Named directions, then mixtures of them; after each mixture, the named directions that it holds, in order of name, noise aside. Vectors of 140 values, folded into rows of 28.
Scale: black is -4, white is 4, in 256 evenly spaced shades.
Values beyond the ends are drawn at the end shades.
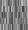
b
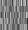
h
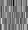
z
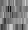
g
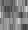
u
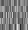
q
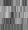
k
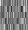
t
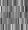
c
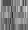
k, t, u.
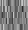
b, t.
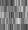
k, t, u.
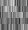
u, z.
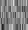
g, u, z.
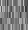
c.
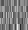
q.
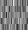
q, z.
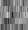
g, k, t.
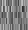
b.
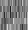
b, g, h.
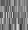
q.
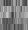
k.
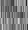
h, u, z.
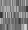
h, q, u.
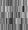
b, k.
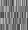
h.
